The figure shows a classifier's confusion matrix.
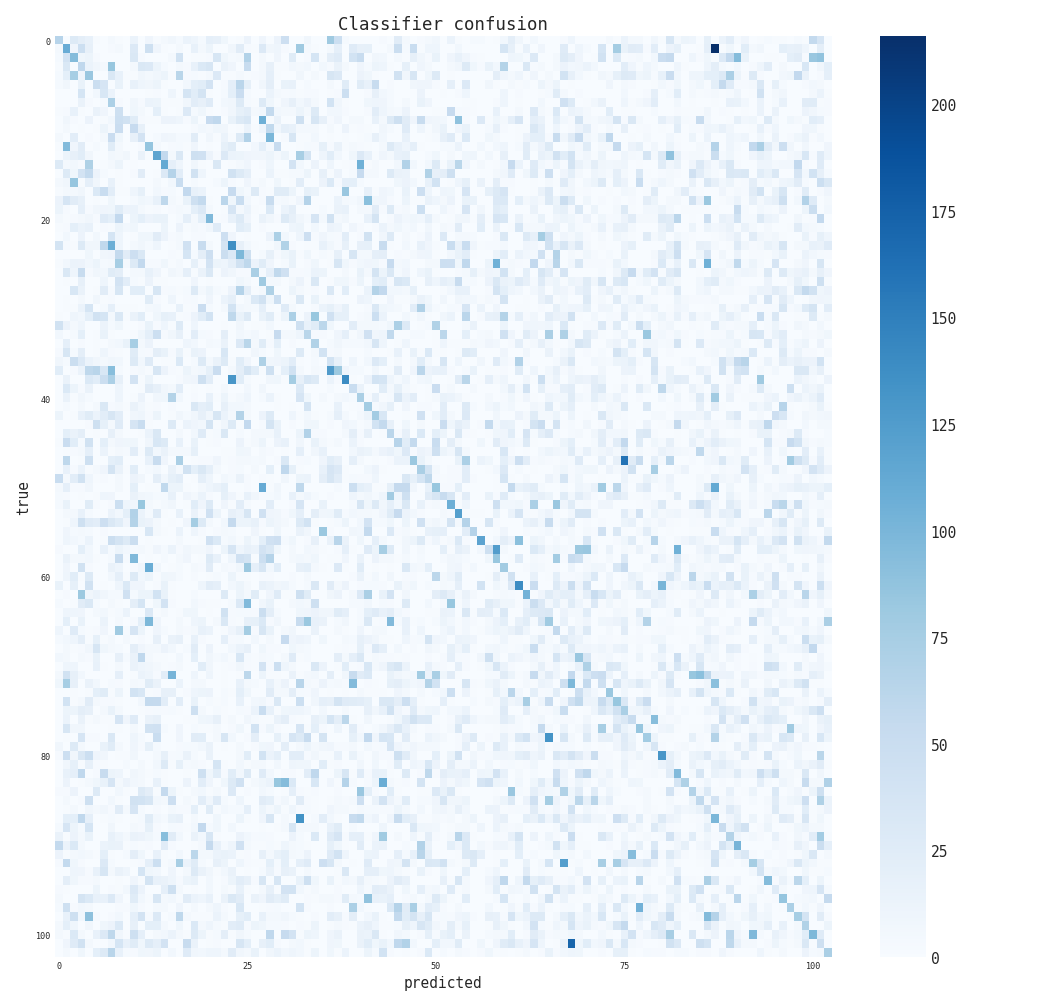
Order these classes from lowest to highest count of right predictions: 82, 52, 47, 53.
47, 82, 52, 53
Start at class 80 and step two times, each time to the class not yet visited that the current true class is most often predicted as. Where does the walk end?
68
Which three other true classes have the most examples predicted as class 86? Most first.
25, 98, 18
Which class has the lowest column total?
83
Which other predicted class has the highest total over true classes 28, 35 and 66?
8
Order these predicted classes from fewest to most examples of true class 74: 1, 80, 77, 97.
80, 97, 77, 1
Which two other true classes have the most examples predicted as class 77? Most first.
97, 94
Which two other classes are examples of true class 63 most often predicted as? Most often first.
25, 52
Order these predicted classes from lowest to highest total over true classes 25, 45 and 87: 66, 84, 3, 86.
84, 3, 66, 86
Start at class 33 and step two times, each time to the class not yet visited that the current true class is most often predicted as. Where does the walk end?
65
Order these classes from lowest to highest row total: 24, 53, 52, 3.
3, 24, 53, 52
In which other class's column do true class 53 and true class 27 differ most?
10
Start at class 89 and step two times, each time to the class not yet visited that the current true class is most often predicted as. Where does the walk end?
40
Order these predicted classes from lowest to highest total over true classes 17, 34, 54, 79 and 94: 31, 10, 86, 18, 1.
31, 1, 86, 18, 10
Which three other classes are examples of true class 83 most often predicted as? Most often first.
43, 30, 29
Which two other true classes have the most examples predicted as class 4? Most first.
98, 14
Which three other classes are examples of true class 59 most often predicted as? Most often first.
12, 25, 75
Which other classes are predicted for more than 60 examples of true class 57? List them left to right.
43, 58, 69, 70, 82
